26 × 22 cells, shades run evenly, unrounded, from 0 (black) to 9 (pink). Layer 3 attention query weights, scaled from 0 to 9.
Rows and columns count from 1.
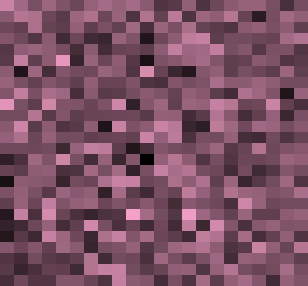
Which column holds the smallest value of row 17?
1
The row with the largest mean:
10
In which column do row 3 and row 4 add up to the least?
11
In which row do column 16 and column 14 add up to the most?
21
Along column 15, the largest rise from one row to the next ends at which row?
22
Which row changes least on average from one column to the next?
8
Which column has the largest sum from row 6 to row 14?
16
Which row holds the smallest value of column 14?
7
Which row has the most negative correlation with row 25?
9
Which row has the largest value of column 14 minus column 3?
20
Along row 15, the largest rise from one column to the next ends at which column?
12
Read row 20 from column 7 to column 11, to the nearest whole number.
2 3 3 9 6
